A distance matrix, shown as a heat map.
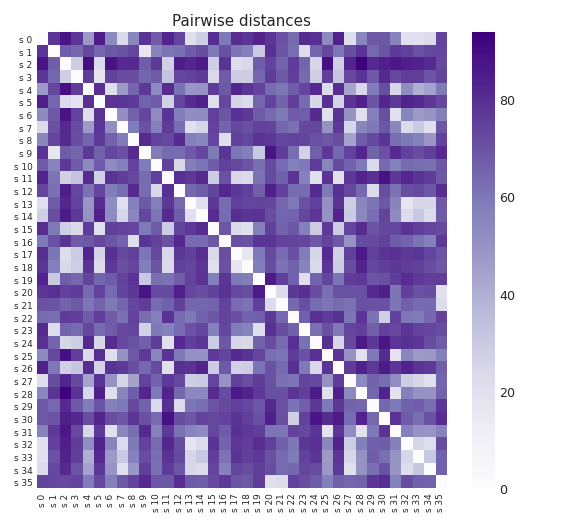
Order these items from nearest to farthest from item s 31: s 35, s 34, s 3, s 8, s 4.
s 4, s 34, s 35, s 8, s 3
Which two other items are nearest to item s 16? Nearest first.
s 8, s 27
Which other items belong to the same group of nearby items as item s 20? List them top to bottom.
s 21, s 35
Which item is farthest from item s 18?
s 28
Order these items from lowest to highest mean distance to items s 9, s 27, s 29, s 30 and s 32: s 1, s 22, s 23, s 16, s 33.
s 33, s 22, s 1, s 23, s 16
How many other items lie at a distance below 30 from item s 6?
4
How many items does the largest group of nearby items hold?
9
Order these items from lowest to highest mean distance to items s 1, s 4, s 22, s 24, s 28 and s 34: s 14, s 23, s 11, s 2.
s 14, s 23, s 11, s 2
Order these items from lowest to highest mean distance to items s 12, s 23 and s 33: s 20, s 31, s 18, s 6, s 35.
s 6, s 31, s 18, s 35, s 20
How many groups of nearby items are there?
8
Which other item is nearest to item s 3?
s 5
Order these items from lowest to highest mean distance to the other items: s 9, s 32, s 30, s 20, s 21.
s 32, s 21, s 9, s 20, s 30
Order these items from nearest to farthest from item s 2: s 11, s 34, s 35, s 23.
s 11, s 23, s 35, s 34
